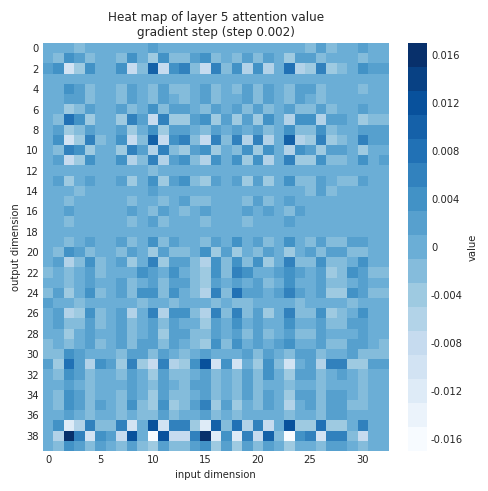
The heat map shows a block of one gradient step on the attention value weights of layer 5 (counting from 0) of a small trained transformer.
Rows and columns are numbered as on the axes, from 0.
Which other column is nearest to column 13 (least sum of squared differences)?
20
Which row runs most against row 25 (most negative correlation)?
22
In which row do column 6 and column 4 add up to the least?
38
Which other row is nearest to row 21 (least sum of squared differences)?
26
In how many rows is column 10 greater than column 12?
14
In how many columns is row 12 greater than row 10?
12
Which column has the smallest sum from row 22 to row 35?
27
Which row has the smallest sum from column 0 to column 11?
37
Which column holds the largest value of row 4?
2
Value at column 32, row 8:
0.002
